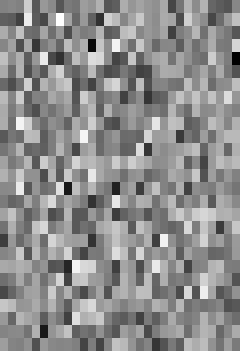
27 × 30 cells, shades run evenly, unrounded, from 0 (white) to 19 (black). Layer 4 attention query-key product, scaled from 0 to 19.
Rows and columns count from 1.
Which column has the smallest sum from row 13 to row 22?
3
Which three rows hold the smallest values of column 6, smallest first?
5, 18, 13
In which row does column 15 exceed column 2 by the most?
17
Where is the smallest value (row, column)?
2, 8
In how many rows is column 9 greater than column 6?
13
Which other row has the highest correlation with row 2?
7
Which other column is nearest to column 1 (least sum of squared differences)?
23
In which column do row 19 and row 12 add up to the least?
21
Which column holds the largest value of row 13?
26
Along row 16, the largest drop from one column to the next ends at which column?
15
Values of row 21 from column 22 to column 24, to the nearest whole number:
9 6 14
